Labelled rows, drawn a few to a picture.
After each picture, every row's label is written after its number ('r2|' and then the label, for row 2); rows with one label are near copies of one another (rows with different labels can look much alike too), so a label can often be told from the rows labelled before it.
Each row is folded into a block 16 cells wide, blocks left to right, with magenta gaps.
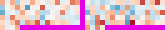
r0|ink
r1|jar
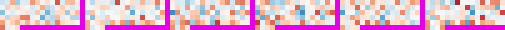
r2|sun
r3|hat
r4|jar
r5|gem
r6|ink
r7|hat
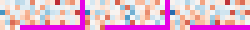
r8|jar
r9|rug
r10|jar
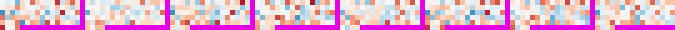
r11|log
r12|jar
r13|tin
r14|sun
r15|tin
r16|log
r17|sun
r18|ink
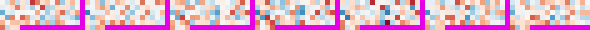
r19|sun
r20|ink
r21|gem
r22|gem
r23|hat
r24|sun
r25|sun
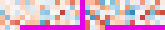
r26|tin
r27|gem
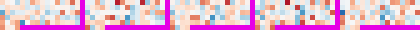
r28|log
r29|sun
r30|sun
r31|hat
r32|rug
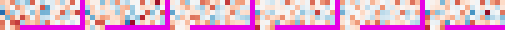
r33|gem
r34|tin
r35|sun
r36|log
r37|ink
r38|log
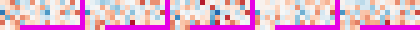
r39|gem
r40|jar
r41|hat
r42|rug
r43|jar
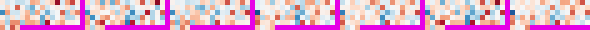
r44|jar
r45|tin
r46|jar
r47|rug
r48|rug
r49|tin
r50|rug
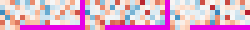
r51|gem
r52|ink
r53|hat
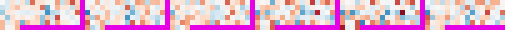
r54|hat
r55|rug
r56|tin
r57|log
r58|log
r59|rug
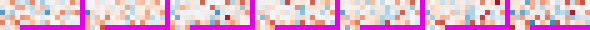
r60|gem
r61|rug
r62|hat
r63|hat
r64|tin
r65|tin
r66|log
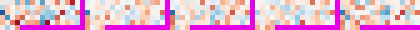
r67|tin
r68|rug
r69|rug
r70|jar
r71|gem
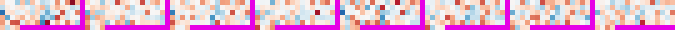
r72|tin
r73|log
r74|rug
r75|log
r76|ink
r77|sun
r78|sun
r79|jar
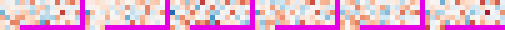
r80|tin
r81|rug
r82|ink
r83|jar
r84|gem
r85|log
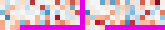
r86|hat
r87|tin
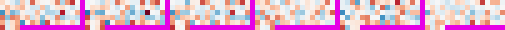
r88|log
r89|log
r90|log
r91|gem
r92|sun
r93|jar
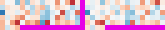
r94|tin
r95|tin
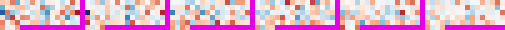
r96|gem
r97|rug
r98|jar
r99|sun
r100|log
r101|hat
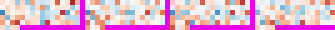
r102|tin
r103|gem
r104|log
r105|jar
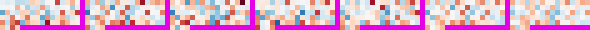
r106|jar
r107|ink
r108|tin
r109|log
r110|hat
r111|ink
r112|ink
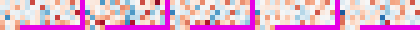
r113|hat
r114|tin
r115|ink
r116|rug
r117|rug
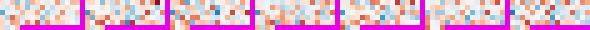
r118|ink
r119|tin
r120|gem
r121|jar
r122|sun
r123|log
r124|ink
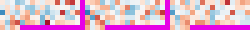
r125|jar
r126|gem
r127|ink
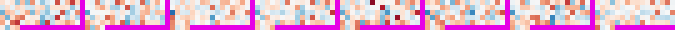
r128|tin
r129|sun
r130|rug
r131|hat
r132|hat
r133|gem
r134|sun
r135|log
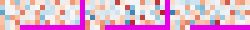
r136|ink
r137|hat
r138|jar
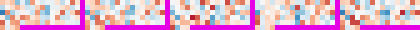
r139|gem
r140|gem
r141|sun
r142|rug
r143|gem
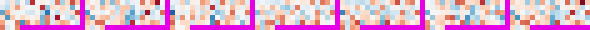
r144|hat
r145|tin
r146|rug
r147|jar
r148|jar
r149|sun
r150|tin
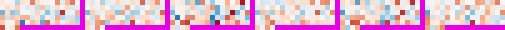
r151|log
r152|jar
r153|tin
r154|jar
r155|tin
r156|rug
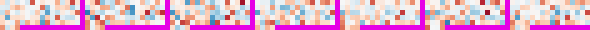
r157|hat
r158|gem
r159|tin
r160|jar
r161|log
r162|log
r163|hat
